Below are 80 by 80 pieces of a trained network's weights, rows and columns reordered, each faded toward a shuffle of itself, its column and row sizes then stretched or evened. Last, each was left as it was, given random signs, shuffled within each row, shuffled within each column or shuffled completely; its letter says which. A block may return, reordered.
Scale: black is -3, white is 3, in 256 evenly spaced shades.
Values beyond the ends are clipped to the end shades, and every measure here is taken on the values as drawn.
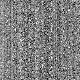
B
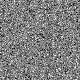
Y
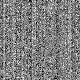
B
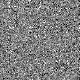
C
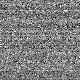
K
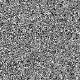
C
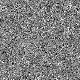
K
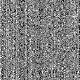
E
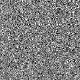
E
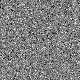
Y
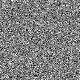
K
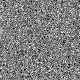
Y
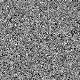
K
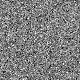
Y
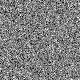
Y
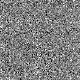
C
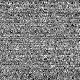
E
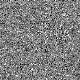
C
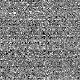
E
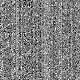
B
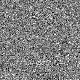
K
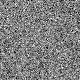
Y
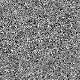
K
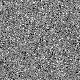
Y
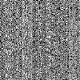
E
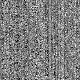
B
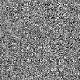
E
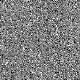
C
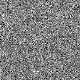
C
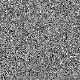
C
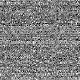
E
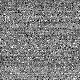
K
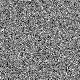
Y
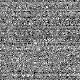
E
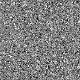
C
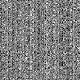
E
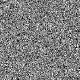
B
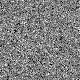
Y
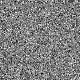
K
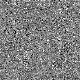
C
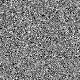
K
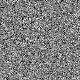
K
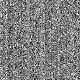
B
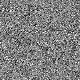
K
